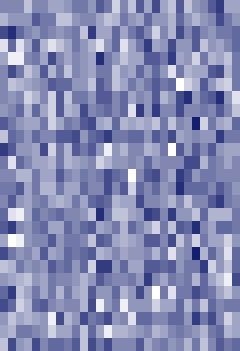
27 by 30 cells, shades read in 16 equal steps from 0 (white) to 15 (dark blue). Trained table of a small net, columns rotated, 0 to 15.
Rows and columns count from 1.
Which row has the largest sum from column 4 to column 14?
11
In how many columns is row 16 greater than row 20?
12
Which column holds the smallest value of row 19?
2
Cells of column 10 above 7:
17
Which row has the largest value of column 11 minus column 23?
7
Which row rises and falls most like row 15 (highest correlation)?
9
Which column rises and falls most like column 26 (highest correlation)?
13
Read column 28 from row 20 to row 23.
7 7 4 6
